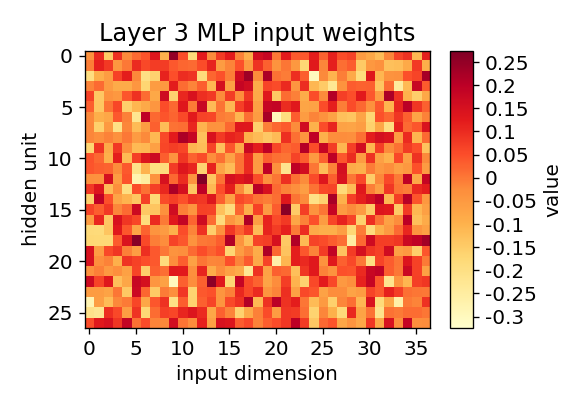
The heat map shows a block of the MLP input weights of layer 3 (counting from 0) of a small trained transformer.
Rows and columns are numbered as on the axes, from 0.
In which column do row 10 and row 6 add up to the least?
20
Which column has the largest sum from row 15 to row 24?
5
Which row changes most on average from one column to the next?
16
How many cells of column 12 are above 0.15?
4
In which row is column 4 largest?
26
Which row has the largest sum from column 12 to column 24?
0
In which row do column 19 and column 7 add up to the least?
8
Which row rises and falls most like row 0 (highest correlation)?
13
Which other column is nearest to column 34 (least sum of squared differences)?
10
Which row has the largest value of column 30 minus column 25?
14
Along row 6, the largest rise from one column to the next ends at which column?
6
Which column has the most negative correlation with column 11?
18
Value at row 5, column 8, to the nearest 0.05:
0.05
